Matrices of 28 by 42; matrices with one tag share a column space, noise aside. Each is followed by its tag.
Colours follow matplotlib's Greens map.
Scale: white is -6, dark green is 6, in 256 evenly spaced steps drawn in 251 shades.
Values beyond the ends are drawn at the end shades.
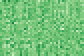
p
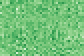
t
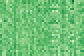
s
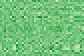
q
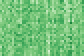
s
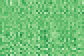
t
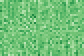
p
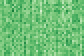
s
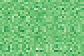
q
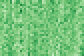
s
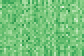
s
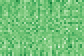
p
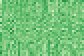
p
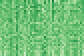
s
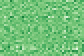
q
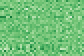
q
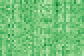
s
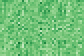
p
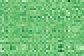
q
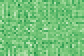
p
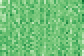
s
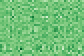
q
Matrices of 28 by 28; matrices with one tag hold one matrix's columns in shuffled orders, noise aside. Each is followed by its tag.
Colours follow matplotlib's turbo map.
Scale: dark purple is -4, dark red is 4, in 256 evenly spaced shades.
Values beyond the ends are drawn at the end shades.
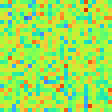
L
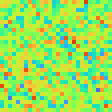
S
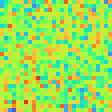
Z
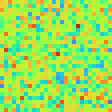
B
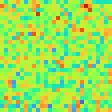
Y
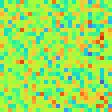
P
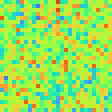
L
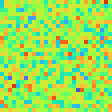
S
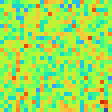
Z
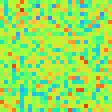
L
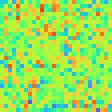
Y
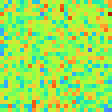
Y
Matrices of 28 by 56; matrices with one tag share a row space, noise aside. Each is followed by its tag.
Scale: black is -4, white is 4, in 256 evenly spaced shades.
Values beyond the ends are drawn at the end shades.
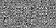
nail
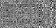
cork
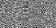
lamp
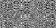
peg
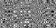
peg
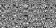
lamp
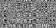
nail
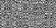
lamp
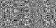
peg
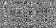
nail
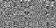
peg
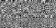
lamp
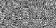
lamp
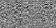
lamp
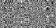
peg
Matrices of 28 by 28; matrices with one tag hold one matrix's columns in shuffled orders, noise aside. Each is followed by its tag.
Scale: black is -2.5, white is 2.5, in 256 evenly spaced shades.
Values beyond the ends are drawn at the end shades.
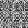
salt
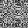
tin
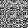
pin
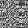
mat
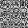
mat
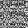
mat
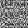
mat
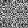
tin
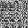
salt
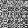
pin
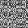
mat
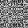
tin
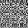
tin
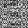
mat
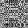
tin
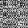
mat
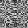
tin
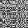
pin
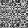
tin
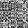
salt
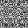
tin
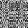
salt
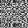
tin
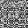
pin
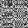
mat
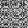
mat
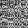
mat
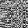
pin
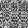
salt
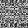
tin
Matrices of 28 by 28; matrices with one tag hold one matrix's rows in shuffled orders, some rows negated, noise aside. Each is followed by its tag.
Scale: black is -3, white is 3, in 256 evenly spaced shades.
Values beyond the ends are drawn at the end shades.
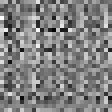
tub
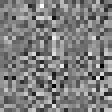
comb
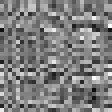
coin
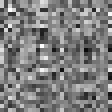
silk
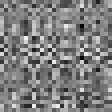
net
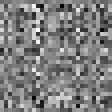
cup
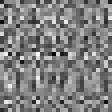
tub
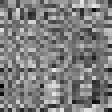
coin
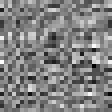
coin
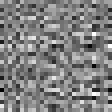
coin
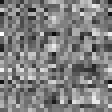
coin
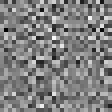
comb
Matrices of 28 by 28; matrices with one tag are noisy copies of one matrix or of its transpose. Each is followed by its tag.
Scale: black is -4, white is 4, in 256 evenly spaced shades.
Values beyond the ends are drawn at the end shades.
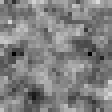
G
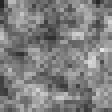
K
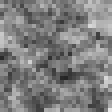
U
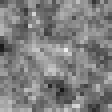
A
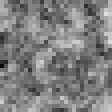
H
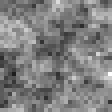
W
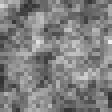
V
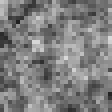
V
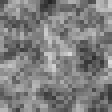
A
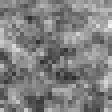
U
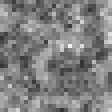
H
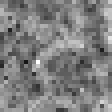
H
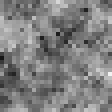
W
